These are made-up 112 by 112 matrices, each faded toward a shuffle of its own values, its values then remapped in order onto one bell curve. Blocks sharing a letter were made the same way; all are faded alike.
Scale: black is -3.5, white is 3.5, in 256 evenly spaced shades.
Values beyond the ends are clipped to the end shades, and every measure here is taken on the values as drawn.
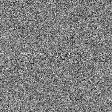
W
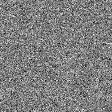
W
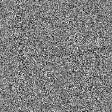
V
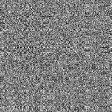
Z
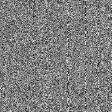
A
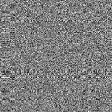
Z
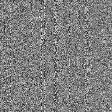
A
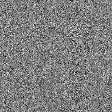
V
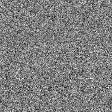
W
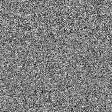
W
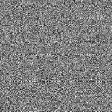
Z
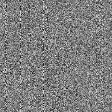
A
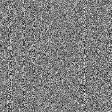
A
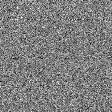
W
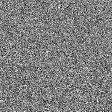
W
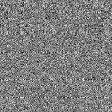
Z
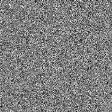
V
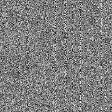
A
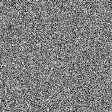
W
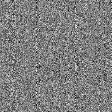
A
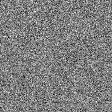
W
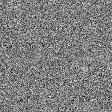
W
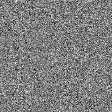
V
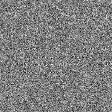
W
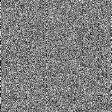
A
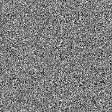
V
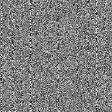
A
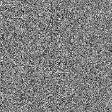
V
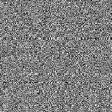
Z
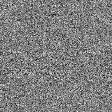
W
